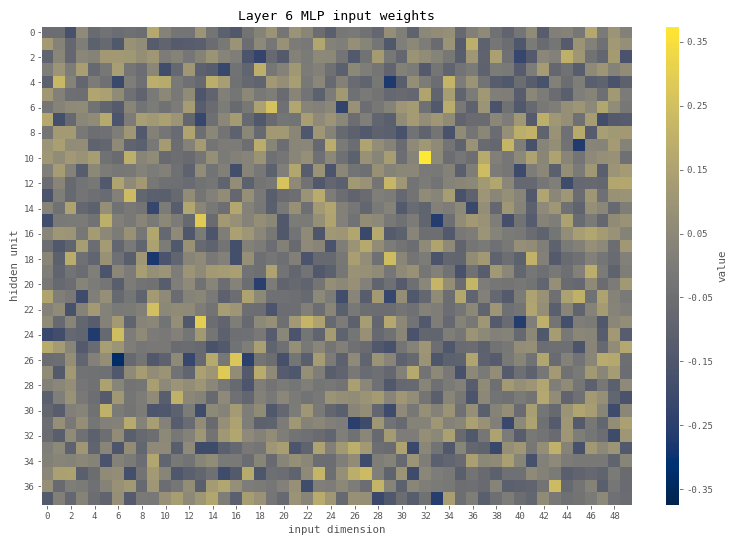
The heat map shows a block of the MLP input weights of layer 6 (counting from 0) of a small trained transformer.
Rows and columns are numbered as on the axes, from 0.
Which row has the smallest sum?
24
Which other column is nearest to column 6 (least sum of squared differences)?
38
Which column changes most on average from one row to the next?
29
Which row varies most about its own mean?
26
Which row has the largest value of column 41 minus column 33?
18
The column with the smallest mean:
35
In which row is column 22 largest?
23
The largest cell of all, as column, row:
32, 10
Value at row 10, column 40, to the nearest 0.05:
0.05
